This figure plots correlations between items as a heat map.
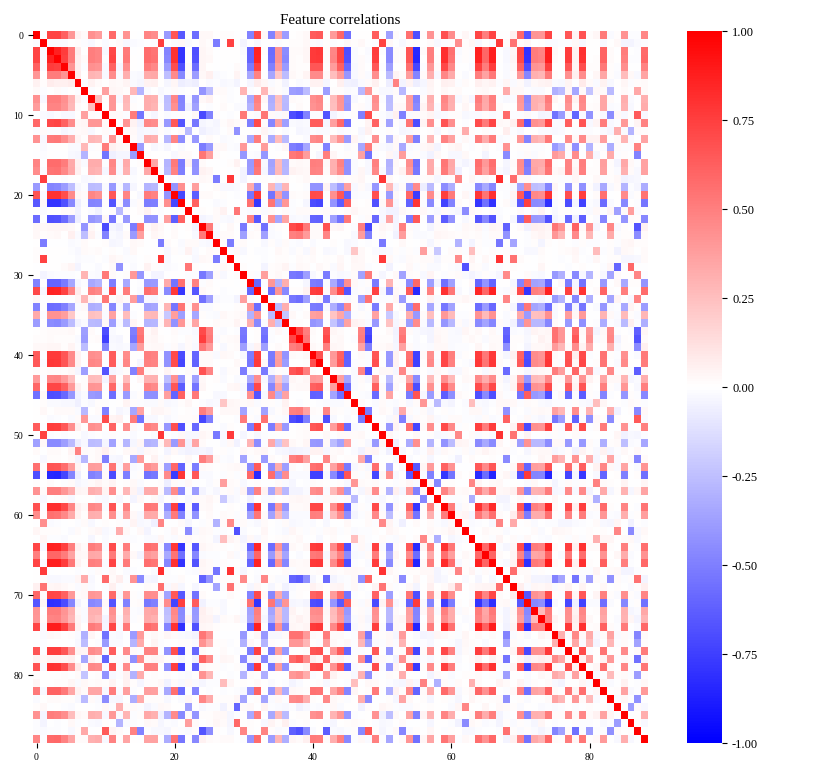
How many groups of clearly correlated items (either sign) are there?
6
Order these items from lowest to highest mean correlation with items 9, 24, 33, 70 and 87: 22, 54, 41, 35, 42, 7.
42, 22, 7, 35, 54, 41
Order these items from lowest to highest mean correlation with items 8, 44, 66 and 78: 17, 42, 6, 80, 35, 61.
61, 6, 80, 42, 35, 17
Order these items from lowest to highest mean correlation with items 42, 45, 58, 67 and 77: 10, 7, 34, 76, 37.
10, 7, 34, 76, 37
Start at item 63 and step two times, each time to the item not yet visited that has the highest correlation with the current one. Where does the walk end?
81
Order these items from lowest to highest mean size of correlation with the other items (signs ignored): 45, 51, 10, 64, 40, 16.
10, 51, 16, 45, 40, 64
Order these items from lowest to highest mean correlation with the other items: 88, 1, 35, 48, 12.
48, 12, 1, 35, 88
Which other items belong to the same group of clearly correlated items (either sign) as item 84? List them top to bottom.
12, 22, 29, 62, 86
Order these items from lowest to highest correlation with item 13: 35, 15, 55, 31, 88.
55, 31, 15, 35, 88
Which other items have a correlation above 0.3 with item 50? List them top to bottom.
1, 18, 28, 61, 67, 69
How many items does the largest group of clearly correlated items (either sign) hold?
45
